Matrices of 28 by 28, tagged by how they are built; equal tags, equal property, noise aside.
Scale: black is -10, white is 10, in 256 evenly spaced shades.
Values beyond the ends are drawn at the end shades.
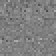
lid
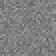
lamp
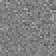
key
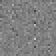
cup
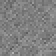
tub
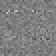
lid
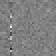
cup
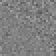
key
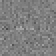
lid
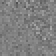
key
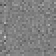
cup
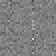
cup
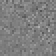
key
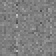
cup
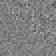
key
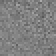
key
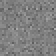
lid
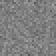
lamp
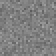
lamp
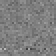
lid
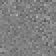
key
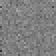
cup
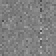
cup
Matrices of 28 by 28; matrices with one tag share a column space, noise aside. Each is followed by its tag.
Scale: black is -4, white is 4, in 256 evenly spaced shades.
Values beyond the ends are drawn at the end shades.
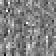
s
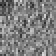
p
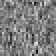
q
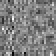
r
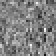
q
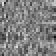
q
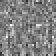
s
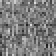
s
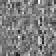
r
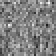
s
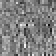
s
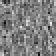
r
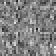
q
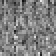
r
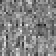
s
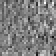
r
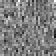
p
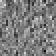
p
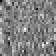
q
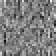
p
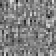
p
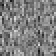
p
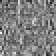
r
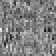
q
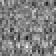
q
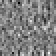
r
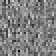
p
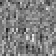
q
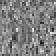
q
